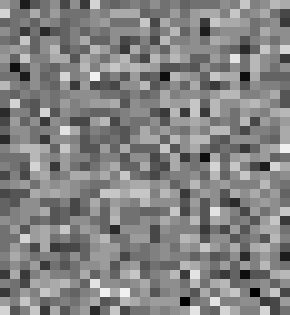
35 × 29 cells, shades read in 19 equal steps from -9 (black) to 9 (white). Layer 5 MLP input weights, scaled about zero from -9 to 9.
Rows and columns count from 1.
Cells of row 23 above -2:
20
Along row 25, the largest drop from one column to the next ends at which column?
29
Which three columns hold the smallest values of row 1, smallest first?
3, 9, 7
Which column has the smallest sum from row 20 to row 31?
1
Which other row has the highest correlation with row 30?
14
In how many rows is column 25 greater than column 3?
14
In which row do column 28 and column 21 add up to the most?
33
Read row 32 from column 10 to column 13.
7 1 1 0
